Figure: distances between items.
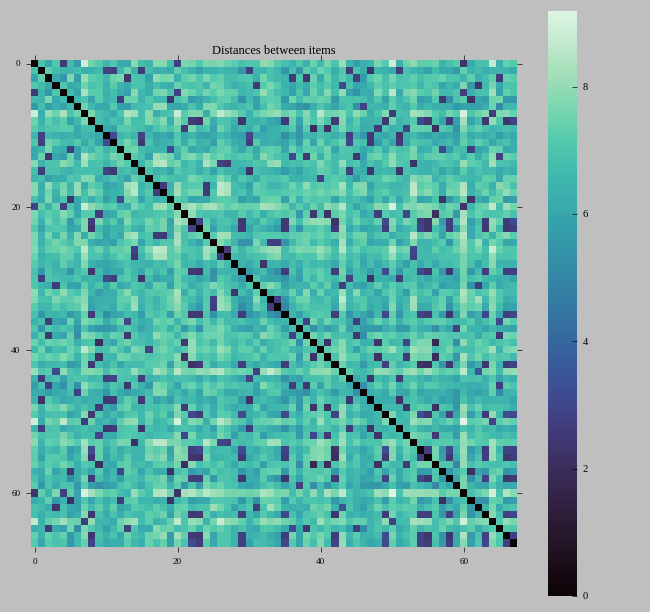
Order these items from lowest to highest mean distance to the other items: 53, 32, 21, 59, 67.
67, 59, 21, 32, 53
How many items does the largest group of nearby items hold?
13
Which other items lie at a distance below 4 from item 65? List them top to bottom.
2, 13, 36, 38, 45
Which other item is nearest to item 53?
14
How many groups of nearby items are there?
15
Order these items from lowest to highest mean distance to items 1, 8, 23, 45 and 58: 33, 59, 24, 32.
59, 33, 32, 24
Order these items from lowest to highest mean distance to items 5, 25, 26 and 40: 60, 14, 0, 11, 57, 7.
57, 14, 11, 0, 60, 7
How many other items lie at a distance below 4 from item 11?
7
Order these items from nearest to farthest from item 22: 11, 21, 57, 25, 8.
8, 57, 25, 11, 21
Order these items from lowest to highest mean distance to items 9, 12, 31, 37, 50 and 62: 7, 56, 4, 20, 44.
56, 7, 44, 4, 20
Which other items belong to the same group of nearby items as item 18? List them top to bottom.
17, 24
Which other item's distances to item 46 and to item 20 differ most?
60
